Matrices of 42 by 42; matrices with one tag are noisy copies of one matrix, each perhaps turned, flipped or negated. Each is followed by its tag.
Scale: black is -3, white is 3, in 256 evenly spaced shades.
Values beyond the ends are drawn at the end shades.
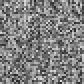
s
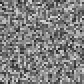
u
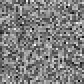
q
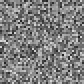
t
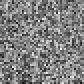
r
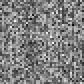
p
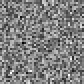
t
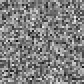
u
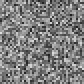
q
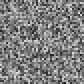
t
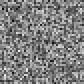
t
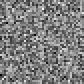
t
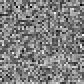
q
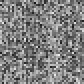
p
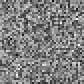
q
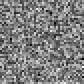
q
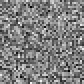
q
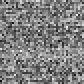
p
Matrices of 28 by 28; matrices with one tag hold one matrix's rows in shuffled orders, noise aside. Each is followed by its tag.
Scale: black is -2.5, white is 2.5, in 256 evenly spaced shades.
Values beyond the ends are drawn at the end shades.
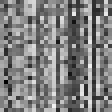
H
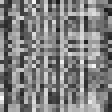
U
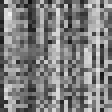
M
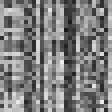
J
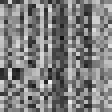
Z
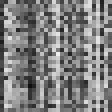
M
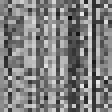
H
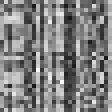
J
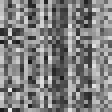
Z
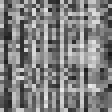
U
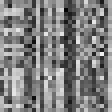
J
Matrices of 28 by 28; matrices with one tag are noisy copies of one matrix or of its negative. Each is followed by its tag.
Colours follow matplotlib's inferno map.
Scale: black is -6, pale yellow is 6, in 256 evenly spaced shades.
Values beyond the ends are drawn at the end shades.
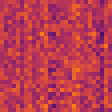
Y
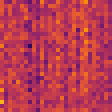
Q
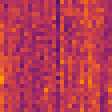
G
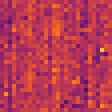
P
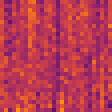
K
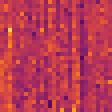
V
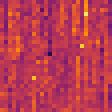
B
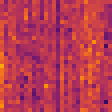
G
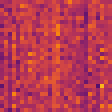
P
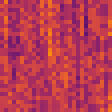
B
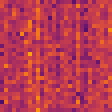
Q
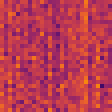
P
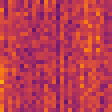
G
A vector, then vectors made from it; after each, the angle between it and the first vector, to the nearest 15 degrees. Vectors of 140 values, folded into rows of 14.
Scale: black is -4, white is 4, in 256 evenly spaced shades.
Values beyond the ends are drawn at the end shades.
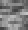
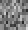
105 degrees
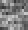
30 degrees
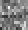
120 degrees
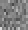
105 degrees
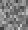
60 degrees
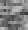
165 degrees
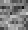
30 degrees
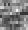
150 degrees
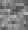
30 degrees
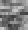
165 degrees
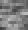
15 degrees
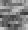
165 degrees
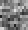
150 degrees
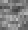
30 degrees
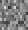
105 degrees
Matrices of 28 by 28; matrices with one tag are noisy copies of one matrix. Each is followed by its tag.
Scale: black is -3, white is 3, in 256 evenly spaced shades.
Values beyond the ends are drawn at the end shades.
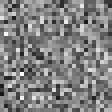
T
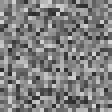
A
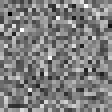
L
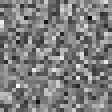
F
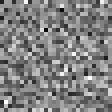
L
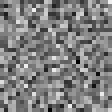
F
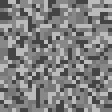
F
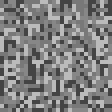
T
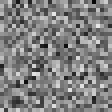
L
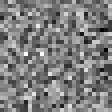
F
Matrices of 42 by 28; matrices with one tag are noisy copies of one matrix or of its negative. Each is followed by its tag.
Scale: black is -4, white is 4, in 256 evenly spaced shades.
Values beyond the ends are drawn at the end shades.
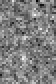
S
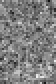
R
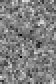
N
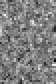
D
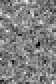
N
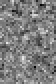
S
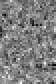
D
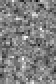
S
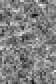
S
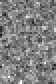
D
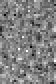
D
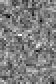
N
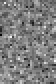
D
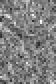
N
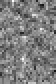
S
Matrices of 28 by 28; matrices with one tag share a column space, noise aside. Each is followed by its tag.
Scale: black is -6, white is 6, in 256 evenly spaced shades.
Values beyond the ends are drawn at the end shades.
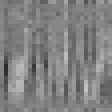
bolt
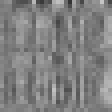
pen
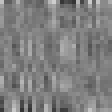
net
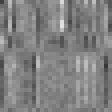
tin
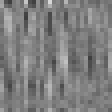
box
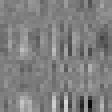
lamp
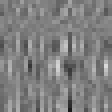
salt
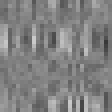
lamp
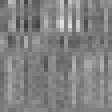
tin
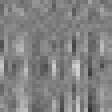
salt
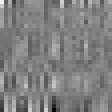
net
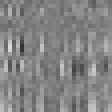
salt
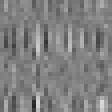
lamp
